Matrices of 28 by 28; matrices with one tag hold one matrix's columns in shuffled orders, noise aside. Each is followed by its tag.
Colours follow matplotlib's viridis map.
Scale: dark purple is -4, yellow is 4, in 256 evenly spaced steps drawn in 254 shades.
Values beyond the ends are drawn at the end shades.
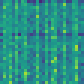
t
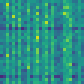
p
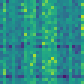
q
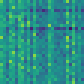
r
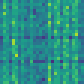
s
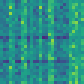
s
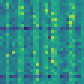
p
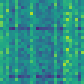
p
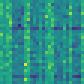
p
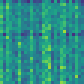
t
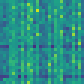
q
